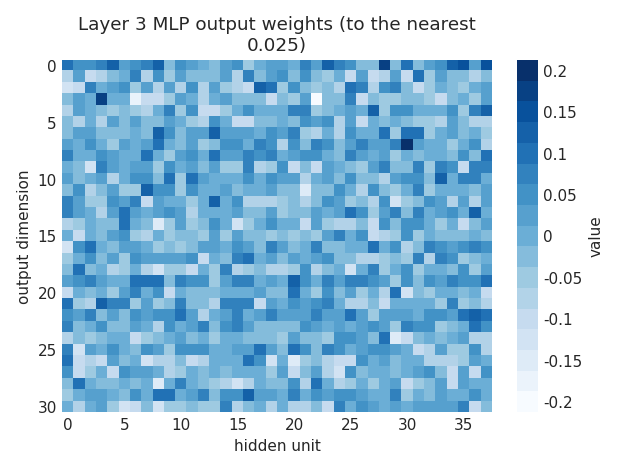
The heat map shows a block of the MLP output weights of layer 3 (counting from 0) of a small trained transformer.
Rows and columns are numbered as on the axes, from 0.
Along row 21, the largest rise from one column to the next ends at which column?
3
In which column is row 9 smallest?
2
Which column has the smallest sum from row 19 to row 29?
13
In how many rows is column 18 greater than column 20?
13
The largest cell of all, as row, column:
7, 30
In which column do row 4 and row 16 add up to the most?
27
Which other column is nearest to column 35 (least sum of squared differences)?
32
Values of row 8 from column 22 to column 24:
0.05 0 -0.025
